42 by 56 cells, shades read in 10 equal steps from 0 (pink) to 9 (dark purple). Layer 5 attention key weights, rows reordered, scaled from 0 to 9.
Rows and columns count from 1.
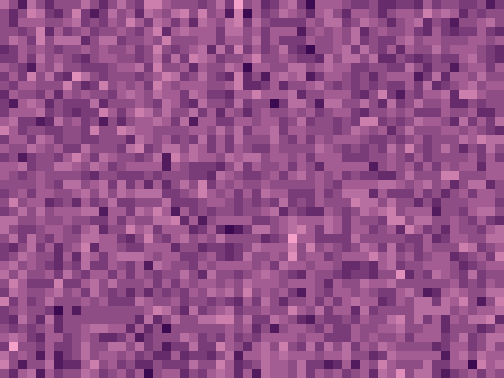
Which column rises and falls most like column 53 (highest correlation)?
8
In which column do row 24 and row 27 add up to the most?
49
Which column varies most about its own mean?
27
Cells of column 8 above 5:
10
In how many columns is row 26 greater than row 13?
17
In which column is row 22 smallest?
23
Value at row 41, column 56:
3
